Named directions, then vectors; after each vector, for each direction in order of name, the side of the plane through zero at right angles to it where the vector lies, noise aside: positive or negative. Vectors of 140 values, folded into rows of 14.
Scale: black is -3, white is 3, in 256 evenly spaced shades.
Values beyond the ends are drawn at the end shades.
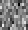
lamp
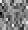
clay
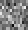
negative, negative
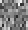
positive, negative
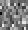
positive, positive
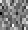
positive, positive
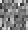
positive, negative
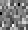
positive, positive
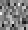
negative, negative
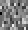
positive, positive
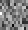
negative, negative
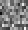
positive, positive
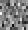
negative, negative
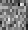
negative, positive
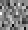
negative, negative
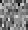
negative, positive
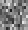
positive, positive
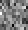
negative, negative
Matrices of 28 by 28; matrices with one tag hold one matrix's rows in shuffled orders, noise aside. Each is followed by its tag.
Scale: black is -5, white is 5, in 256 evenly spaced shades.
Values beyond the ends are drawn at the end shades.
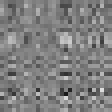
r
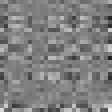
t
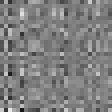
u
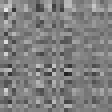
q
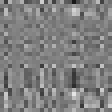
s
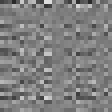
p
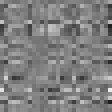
t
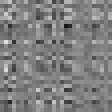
q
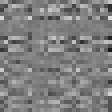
t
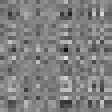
r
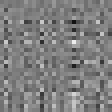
s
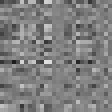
p
